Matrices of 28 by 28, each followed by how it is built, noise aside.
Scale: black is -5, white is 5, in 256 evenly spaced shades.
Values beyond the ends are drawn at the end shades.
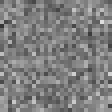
blocks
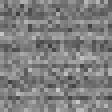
blocks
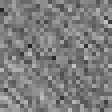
Toeplitz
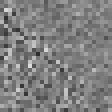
lower triangular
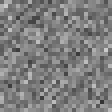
Hankel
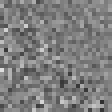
lower triangular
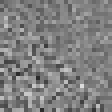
lower triangular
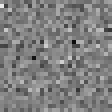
uneven rows
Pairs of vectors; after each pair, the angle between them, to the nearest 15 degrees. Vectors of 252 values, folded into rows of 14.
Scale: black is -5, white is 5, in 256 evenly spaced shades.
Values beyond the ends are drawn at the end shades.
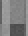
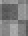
120 degrees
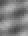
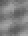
15 degrees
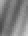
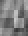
120 degrees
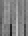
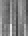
150 degrees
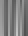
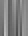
135 degrees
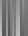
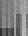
120 degrees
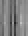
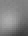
105 degrees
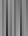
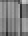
45 degrees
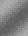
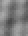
60 degrees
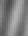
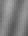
150 degrees
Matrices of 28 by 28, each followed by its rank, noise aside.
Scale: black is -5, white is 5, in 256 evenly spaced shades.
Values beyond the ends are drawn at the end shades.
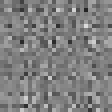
three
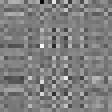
two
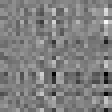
one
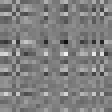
one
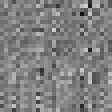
four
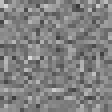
four
